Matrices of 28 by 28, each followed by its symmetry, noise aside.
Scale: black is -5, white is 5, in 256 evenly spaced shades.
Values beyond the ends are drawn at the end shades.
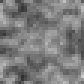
mirrored top to bottom.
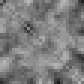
symmetric.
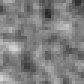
antisymmetric.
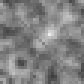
symmetric across the other diagonal.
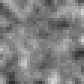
antisymmetric.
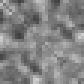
symmetric.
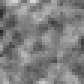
antisymmetric.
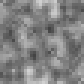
same after a half turn.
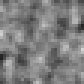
same after a half turn.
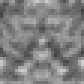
mirrored left to right.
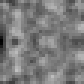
mirrored top to bottom.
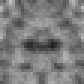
mirrored left to right.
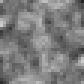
same after a half turn.
